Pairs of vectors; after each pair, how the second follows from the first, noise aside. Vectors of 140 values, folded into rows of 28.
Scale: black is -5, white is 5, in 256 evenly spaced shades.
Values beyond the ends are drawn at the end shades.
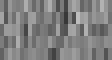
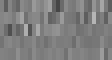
reversed, partly zeroed.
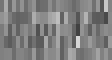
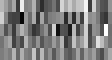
wrapped around, scaled up.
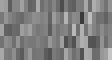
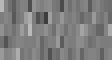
reversed, partly zeroed.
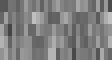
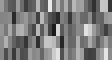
wrapped around, scaled up.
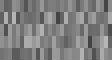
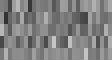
reversed, negated.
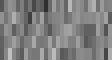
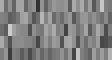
shuffled.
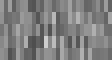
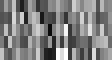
wrapped around, scaled up.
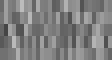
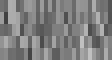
reversed.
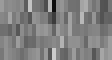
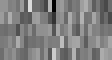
copied.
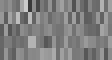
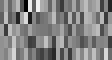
negated, scaled up.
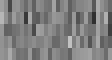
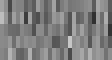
copied.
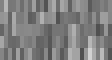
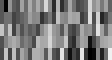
negated, scaled up.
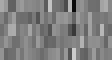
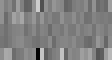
reversed, partly zeroed.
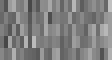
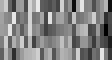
negated, scaled up.
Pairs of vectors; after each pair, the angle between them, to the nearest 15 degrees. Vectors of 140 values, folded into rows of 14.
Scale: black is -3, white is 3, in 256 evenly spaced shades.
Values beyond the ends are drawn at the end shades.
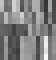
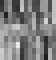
150 degrees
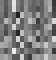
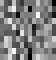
45 degrees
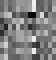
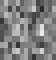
60 degrees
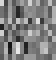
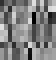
105 degrees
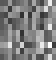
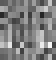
30 degrees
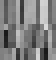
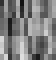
90 degrees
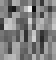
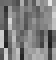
75 degrees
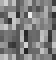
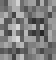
105 degrees
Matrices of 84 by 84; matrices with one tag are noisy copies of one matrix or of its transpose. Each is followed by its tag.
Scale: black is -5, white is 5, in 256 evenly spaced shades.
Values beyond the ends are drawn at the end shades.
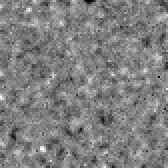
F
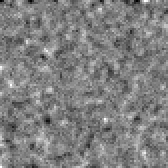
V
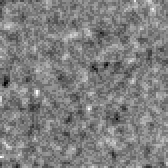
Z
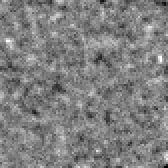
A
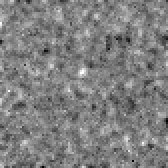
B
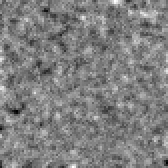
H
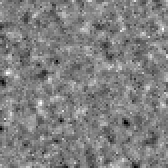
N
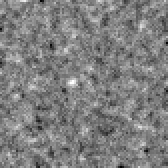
B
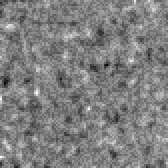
Z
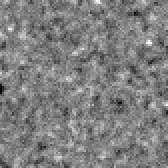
F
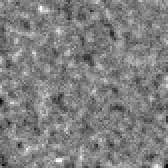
A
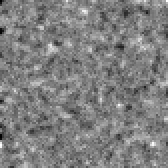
V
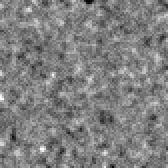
F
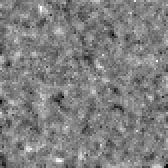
A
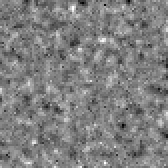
N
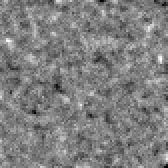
A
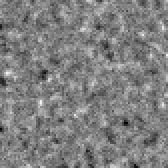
N
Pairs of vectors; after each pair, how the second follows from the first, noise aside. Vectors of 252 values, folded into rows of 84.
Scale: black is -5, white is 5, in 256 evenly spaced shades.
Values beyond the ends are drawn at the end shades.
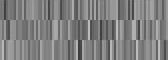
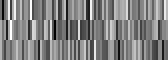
reversed, scaled up.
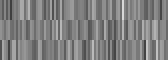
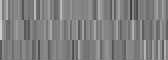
wrapped around, partly zeroed.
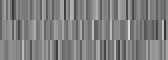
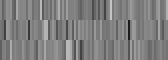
wrapped around, partly zeroed.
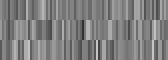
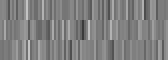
partly zeroed.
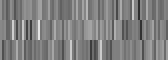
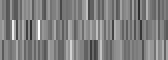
copied.
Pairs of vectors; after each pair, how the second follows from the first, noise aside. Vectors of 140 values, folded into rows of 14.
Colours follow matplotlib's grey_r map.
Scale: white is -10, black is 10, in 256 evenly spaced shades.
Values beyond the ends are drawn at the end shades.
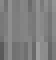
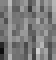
scaled up.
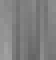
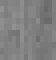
wrapped around, negated, shrunk.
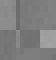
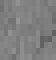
negated, partly zeroed.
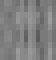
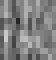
reversed, scaled up.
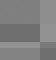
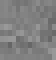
negated, partly zeroed.
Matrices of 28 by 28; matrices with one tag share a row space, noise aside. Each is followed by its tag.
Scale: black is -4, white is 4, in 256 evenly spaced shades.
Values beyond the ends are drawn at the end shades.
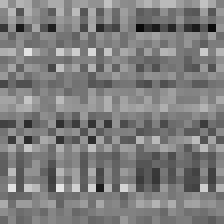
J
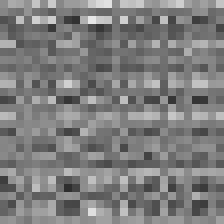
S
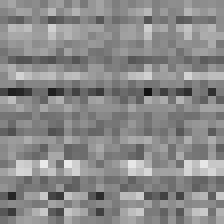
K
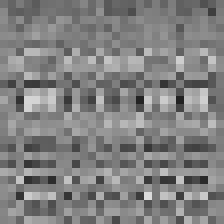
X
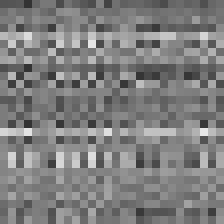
J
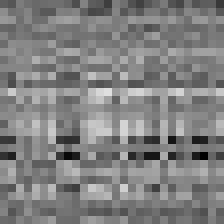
S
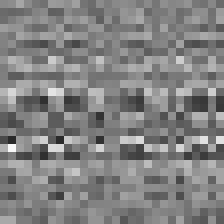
K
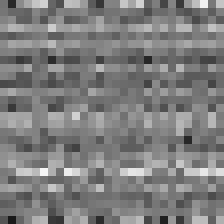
K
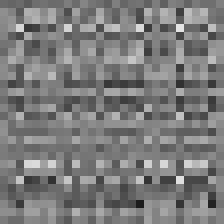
X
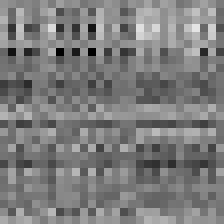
J
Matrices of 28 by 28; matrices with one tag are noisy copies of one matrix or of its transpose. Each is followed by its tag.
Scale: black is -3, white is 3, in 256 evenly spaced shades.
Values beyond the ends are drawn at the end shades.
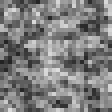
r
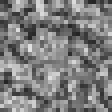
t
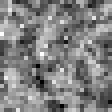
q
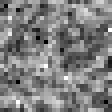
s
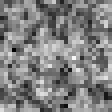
r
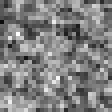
t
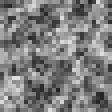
s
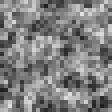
q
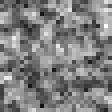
t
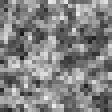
s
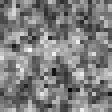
r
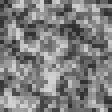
t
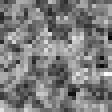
r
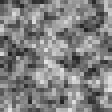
r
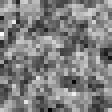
q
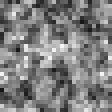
r
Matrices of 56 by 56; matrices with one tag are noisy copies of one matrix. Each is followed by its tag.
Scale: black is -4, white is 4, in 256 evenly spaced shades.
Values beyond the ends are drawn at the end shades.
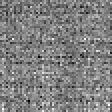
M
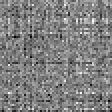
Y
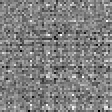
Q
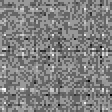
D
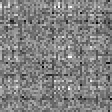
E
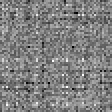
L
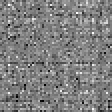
Y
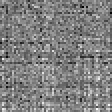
M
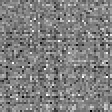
Q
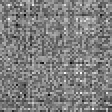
Y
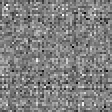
L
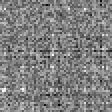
D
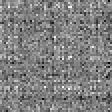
E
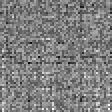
M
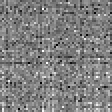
M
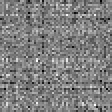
L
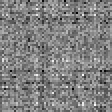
L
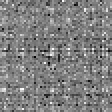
D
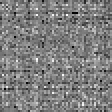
L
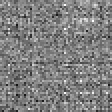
Y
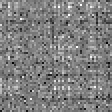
E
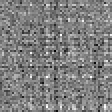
Q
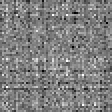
L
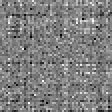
Y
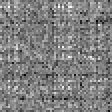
E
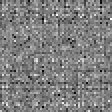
L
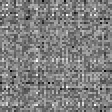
L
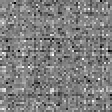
D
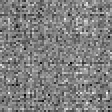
Y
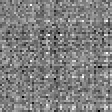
Q
